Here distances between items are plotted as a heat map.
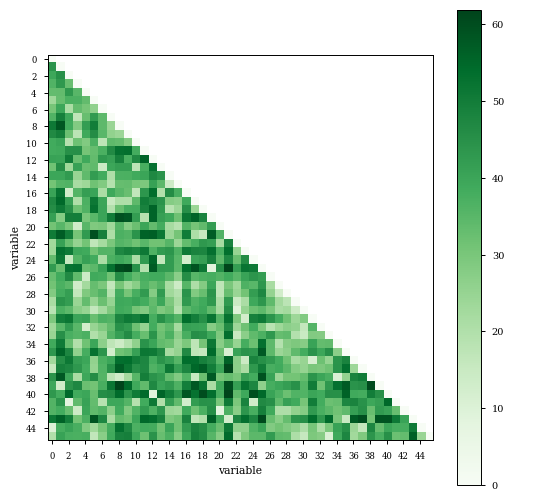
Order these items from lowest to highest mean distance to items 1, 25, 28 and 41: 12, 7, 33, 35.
33, 7, 12, 35
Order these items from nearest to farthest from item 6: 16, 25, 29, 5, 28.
16, 5, 29, 28, 25
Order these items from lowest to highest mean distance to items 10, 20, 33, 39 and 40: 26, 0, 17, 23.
0, 26, 23, 17
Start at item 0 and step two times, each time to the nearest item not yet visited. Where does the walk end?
37
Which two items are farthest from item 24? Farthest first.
40, 12
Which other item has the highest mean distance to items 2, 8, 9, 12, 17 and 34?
25
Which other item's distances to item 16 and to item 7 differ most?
35
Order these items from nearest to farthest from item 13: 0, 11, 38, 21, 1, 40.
0, 11, 38, 1, 21, 40
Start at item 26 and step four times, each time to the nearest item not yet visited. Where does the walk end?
22
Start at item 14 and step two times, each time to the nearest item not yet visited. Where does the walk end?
27
